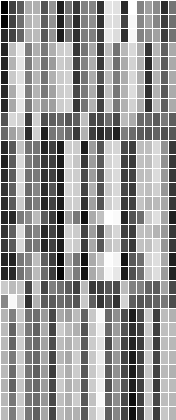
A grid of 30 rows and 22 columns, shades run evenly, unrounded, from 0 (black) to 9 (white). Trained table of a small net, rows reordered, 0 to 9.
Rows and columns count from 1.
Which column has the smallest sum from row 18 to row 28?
17
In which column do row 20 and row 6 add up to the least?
1
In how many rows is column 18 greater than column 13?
19
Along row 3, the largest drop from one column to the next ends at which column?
16
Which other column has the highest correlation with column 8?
22
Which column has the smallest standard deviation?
4
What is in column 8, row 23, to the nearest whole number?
6
